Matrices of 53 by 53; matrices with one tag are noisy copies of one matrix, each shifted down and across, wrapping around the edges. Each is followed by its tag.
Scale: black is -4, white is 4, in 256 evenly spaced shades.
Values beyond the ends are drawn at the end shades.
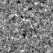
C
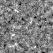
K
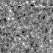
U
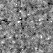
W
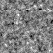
U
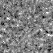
C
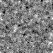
K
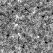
K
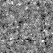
W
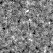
K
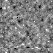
U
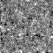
W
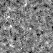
K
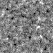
K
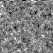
U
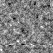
U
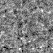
W
